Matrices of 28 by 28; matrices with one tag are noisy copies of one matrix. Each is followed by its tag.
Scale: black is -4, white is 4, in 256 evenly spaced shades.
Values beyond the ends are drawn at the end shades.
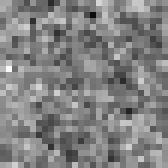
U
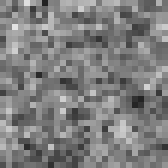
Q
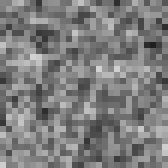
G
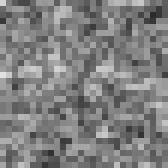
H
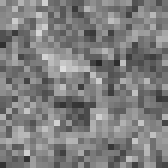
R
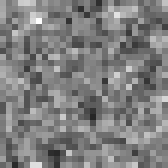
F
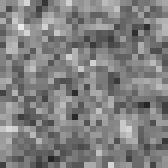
Q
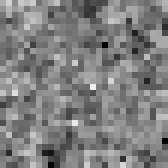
F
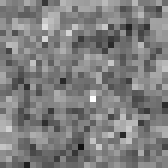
Q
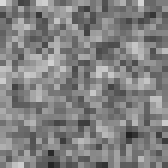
H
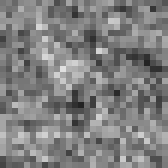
R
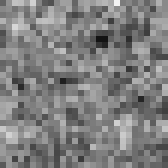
Q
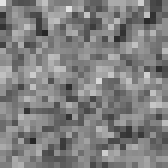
H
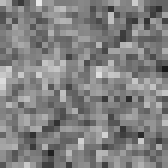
H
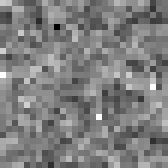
H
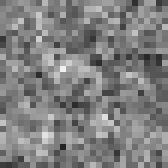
R
